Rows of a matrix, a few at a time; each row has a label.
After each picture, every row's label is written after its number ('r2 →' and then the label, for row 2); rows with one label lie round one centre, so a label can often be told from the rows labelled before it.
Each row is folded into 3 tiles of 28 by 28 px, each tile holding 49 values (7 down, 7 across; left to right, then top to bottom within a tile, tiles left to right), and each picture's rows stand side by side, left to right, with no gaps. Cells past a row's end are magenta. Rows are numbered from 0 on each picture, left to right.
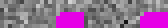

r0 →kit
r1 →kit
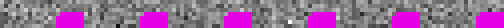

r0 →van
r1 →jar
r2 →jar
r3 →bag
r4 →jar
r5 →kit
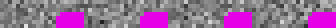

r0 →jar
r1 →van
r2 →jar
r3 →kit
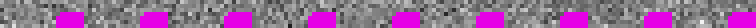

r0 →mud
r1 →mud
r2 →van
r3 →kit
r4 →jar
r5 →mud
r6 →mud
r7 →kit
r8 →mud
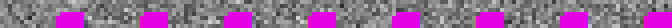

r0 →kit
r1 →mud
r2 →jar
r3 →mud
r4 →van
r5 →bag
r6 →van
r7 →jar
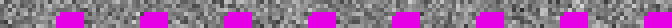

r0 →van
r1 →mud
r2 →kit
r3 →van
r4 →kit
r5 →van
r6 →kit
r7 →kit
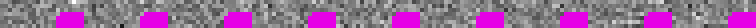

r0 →kit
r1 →kit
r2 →kit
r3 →jar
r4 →bag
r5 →mud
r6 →bag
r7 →jar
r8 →jar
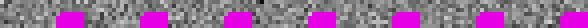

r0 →van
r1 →van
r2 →van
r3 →van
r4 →jar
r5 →jar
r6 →jar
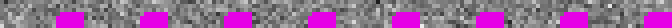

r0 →bag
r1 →kit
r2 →kit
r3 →van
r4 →bag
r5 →bag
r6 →mud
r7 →kit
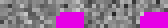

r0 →kit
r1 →van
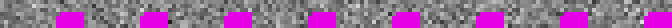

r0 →kit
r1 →kit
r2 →mud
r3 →jar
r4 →bag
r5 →kit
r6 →bag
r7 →van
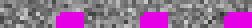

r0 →kit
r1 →mud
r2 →bag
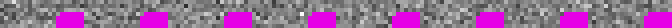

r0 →mud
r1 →jar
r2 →jar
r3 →mud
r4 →jar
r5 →mud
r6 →kit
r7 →mud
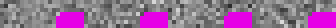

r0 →van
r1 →jar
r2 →mud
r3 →mud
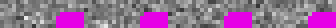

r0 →jar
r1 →mud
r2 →bag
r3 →van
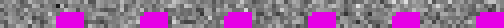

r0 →mud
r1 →van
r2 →kit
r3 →jar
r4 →kit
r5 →kit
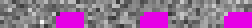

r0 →jar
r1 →bag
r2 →van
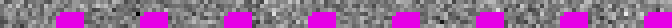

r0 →van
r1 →bag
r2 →jar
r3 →van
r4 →jar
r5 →kit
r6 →kit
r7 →kit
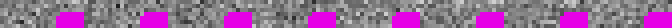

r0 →kit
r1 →van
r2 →kit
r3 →mud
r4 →mud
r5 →kit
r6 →jar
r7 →jar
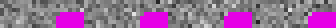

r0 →bag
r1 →mud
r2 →van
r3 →van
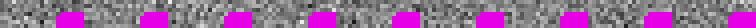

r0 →mud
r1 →van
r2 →van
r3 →mud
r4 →van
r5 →mud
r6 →van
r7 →kit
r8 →kit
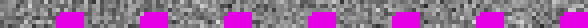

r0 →jar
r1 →van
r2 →mud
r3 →mud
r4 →bag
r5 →van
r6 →bag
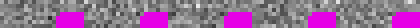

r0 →jar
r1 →van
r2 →bag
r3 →kit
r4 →kit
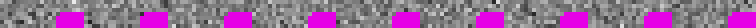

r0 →kit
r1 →bag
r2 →jar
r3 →jar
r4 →kit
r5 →van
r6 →jar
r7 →kit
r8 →van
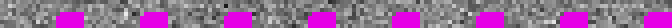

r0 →bag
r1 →bag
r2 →bag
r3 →bag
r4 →jar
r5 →mud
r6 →jar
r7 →bag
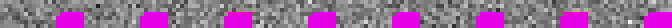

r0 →kit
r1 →mud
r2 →van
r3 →van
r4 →mud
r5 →jar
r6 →mud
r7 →jar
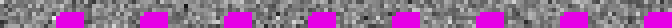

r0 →van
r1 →van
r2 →jar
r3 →jar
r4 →bag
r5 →mud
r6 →kit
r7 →mud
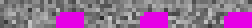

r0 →van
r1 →jar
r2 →bag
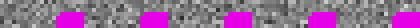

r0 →kit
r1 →jar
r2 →mud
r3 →kit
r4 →mud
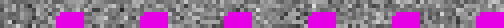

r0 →kit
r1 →bag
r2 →jar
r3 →bag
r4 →jar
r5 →kit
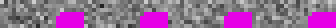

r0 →kit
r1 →jar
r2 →kit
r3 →kit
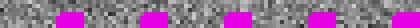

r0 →mud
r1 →mud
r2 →kit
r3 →jar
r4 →bag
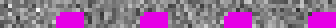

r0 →van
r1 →van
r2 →van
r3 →bag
